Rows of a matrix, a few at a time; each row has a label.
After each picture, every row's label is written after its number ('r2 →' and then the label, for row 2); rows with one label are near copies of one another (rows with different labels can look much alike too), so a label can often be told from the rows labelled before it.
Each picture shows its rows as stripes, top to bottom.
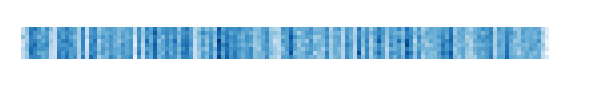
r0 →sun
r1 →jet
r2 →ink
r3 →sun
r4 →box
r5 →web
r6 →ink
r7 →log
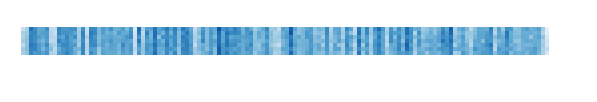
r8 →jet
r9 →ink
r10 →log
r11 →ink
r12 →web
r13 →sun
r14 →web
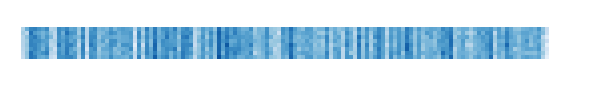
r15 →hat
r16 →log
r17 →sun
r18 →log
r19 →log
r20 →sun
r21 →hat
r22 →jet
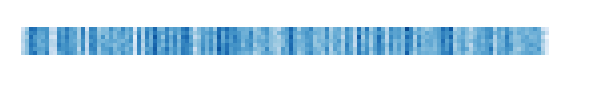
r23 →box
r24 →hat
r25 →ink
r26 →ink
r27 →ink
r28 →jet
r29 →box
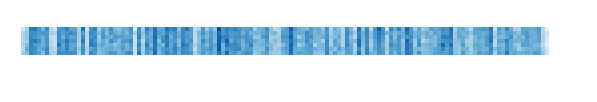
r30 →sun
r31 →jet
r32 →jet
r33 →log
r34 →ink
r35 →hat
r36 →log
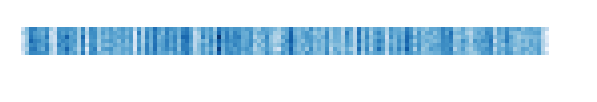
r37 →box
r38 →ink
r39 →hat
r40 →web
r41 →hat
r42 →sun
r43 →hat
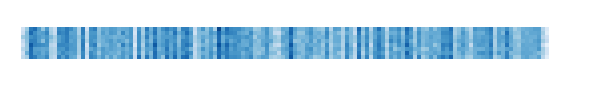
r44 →sun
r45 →web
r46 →sun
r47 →sun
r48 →web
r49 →jet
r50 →web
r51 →ink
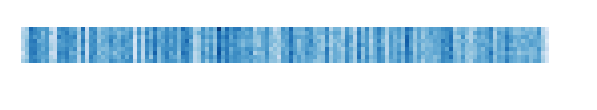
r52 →hat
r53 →sun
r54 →log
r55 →box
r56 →box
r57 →log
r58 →hat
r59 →log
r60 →log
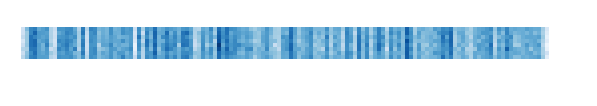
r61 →box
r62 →box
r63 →jet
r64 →box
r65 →sun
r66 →log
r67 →box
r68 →box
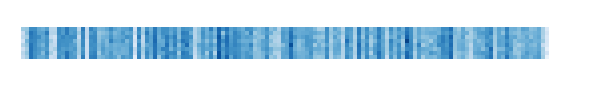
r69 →log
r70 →hat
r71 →log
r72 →box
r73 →ink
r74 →jet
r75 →sun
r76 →log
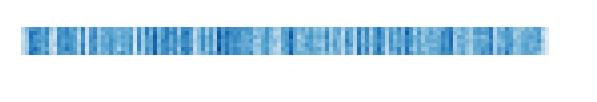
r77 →sun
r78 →sun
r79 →jet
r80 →jet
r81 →jet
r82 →sun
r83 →web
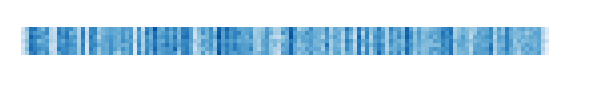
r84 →box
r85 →hat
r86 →web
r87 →box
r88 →jet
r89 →web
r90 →sun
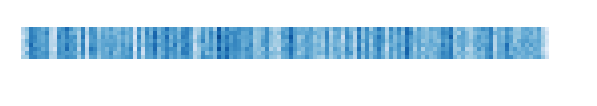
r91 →sun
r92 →hat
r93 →jet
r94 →jet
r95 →web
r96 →log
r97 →box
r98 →log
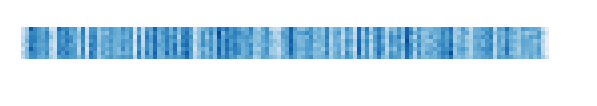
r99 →web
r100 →hat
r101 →sun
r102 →box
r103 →ink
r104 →web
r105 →ink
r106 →box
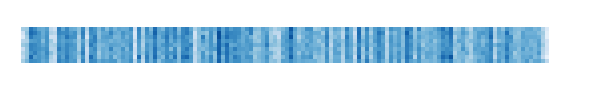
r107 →ink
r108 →web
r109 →jet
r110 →jet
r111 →log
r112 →web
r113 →sun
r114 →ink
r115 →log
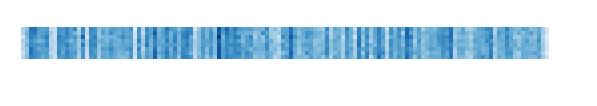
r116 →log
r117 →box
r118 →hat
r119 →ink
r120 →hat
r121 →jet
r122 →jet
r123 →sun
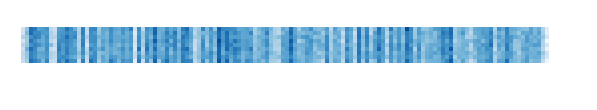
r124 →box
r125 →web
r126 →log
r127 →jet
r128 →sun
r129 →ink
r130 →hat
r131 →jet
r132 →log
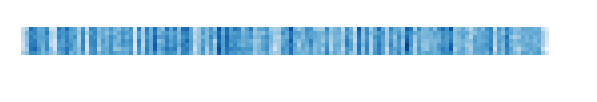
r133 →ink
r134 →hat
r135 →web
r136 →box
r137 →box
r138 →sun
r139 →sun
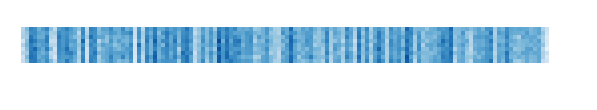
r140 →box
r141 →log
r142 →ink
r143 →hat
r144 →ink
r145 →sun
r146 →log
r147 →box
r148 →sun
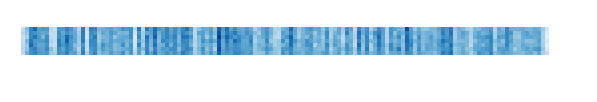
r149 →box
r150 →jet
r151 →sun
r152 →hat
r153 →ink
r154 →sun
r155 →hat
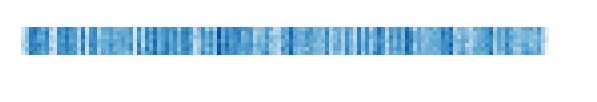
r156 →sun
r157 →hat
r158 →hat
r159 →hat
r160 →log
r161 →sun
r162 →jet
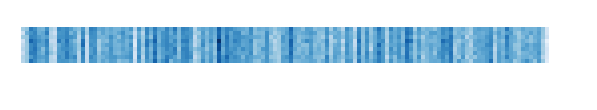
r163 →ink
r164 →hat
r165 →log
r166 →hat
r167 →sun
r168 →sun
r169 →sun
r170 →log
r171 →jet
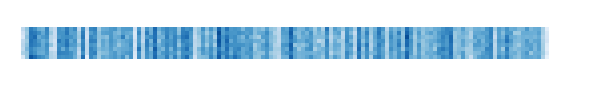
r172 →log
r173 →sun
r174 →box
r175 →log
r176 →sun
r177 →ink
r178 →log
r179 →web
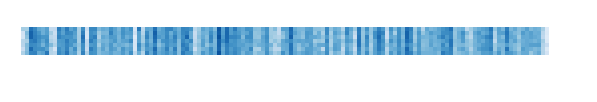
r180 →log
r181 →web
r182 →web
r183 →log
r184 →sun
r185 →web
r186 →hat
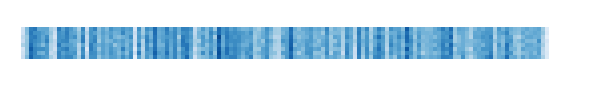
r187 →box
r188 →web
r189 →sun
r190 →hat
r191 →ink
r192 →web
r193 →jet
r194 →web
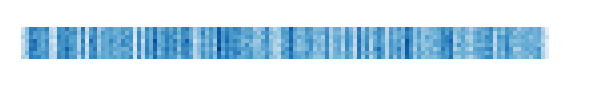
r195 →hat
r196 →jet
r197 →log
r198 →box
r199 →box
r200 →sun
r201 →hat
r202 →log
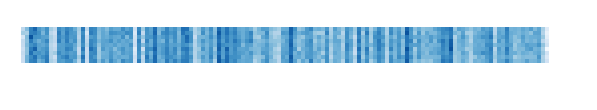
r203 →box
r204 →log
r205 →web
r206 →ink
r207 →jet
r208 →box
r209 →web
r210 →hat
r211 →box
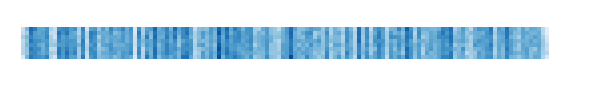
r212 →web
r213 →ink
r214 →ink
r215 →web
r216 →sun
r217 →log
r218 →log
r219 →hat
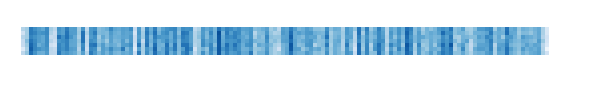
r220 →log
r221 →hat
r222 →hat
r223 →hat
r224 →ink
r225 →web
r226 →ink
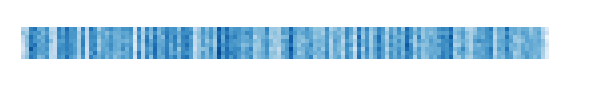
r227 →log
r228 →log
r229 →ink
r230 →sun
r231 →box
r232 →web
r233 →jet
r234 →ink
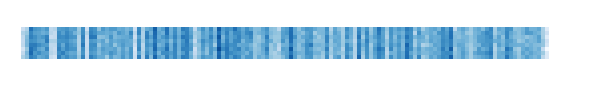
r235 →jet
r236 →ink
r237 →hat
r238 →hat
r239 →box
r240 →jet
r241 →web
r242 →ink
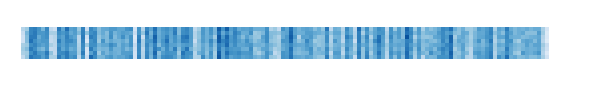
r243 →log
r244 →hat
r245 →box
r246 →jet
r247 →log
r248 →ink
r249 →sun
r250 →log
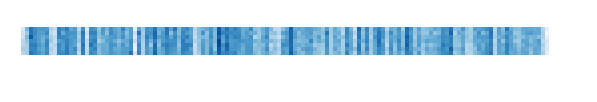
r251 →web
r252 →jet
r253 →web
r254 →sun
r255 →log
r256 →log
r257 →log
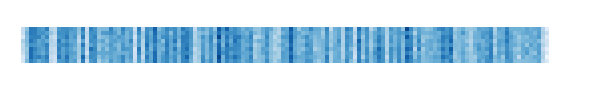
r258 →box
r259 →web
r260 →hat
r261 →ink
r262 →hat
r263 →ink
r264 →jet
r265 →hat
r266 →hat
